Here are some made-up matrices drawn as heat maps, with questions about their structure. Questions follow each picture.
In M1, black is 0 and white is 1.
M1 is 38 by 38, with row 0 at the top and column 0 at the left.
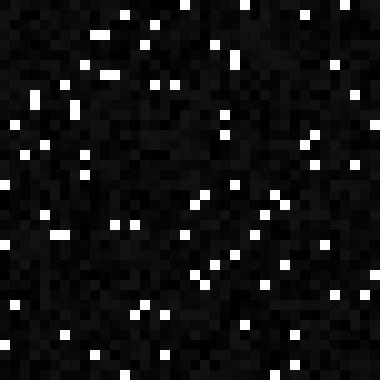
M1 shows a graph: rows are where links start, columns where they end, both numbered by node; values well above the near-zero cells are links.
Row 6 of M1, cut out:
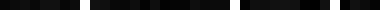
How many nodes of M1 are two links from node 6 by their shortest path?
6
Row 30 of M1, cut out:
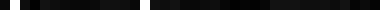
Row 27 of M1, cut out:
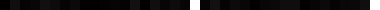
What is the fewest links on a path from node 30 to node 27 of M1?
4
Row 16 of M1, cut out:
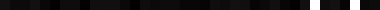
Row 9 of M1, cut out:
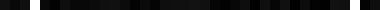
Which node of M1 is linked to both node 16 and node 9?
node 35
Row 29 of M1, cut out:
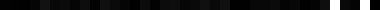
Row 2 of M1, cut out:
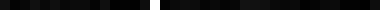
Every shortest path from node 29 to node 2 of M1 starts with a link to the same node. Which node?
node 33
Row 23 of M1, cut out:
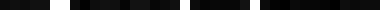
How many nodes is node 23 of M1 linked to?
4
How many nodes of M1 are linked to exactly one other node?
7
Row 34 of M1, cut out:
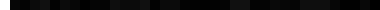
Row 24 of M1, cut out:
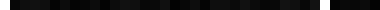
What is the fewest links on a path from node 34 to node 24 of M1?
2
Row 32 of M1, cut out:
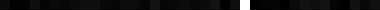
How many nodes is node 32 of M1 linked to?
1
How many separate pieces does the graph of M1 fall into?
3
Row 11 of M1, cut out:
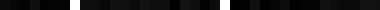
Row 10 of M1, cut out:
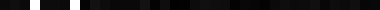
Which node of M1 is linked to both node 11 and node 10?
node 7
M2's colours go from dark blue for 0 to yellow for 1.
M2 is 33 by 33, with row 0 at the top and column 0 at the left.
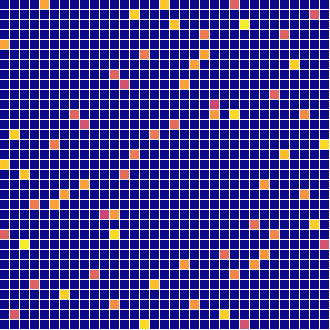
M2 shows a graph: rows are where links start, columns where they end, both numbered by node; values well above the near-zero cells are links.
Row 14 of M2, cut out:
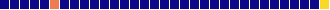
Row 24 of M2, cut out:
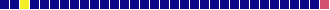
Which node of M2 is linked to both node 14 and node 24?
node 32
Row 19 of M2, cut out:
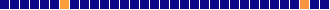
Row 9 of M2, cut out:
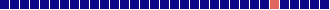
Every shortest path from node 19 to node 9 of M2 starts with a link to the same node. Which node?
node 30
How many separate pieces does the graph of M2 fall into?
2
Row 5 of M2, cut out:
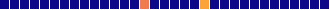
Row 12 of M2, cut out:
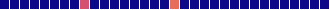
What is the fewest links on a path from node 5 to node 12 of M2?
6
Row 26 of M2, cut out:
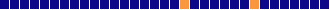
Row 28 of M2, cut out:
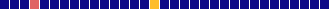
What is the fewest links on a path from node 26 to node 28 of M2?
7
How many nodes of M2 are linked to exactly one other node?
6
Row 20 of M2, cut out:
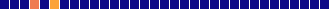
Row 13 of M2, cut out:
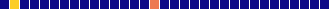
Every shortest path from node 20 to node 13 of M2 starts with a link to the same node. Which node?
node 3
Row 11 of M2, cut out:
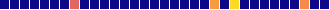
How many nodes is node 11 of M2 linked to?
4
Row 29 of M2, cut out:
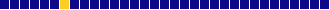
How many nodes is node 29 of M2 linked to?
1
